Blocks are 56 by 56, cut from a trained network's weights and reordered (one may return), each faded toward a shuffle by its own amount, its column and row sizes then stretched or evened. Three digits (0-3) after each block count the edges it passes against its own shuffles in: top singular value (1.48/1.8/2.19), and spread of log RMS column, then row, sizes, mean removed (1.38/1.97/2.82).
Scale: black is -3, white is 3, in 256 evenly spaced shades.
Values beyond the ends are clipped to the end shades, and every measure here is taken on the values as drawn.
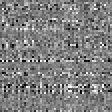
2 1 3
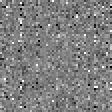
0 2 1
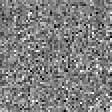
0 2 1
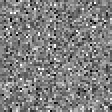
0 1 0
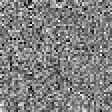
1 1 0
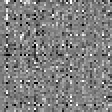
0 3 2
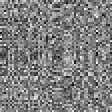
3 1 0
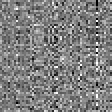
3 3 0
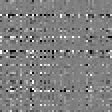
3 3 3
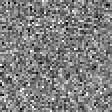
0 0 0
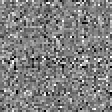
0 2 2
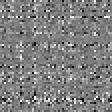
0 2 3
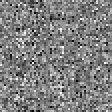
0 2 0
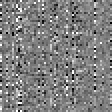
2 3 0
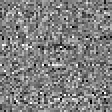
1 0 2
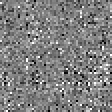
1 1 1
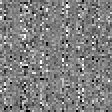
0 3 0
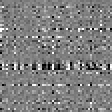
3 2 3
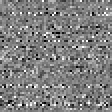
0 0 3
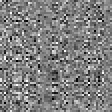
3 3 1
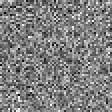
2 1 0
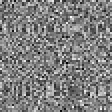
3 0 1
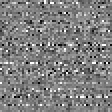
0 0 3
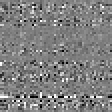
2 2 3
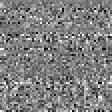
0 0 3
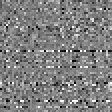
2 1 3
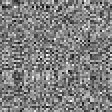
3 1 1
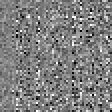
0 3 1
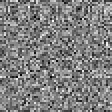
3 0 1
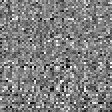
2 1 2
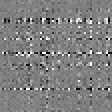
3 2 3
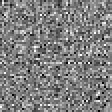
2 1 1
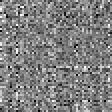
2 1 2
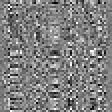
3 3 1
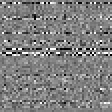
3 0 3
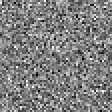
0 0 0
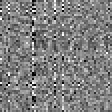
3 2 0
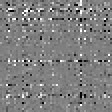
2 2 3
